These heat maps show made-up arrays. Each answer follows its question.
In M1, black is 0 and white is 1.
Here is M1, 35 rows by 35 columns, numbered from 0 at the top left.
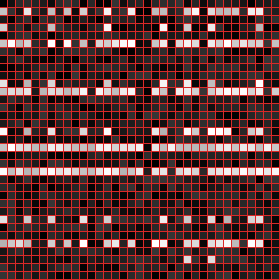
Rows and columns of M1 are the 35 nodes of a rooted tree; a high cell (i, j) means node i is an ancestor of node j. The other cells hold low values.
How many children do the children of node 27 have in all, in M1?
1
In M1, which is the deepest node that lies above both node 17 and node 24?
21
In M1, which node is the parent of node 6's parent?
10
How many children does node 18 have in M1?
2
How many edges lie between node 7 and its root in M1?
3
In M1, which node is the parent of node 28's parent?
16
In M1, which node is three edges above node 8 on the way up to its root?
5
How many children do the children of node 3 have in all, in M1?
2
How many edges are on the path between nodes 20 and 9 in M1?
9
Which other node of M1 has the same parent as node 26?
23
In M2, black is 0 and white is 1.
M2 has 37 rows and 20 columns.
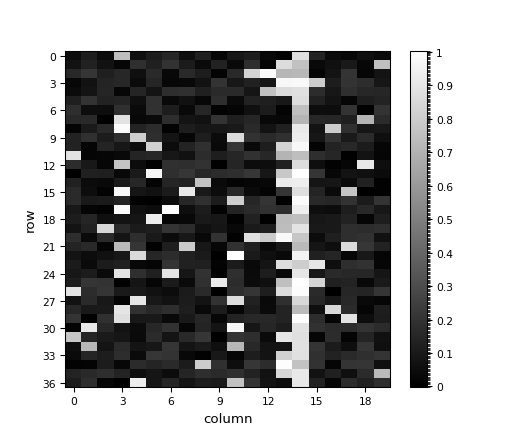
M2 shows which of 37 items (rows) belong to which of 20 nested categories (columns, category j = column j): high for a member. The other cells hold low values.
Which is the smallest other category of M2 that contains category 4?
10
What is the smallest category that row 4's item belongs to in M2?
12
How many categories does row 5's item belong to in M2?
1
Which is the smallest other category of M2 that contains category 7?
17
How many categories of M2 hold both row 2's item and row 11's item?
2
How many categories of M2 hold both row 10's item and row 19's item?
2
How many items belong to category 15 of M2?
3
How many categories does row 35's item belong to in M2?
3
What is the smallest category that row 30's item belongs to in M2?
1
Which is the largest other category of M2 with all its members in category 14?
13
